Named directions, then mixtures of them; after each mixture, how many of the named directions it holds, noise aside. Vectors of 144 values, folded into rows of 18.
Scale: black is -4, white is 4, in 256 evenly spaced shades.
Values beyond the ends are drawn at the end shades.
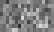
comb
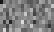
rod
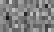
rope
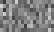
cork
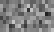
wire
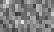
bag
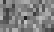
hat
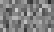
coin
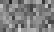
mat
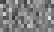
one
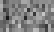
four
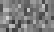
two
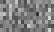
one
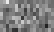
three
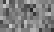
four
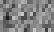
three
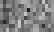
two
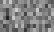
three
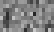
four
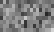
two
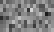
one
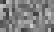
four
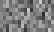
four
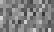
four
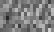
four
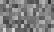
four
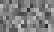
three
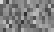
three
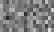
three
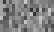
four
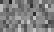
four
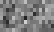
two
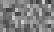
four
